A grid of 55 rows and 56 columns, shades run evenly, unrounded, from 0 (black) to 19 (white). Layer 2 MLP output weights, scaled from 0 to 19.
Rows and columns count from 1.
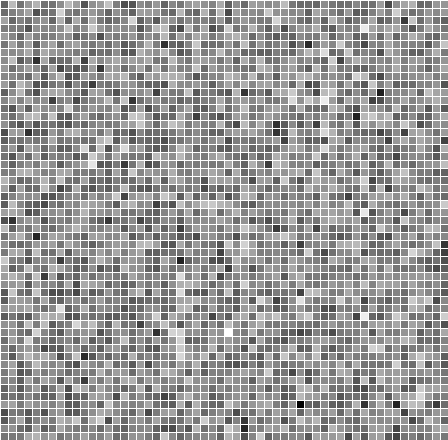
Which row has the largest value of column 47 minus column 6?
44
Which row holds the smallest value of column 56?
31
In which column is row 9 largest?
25
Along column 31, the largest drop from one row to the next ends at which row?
12
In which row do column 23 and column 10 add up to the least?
33
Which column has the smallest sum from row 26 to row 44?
28
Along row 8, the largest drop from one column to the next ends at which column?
43
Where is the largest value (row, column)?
42, 29
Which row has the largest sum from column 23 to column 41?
26
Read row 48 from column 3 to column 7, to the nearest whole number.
7 12 9 12 11
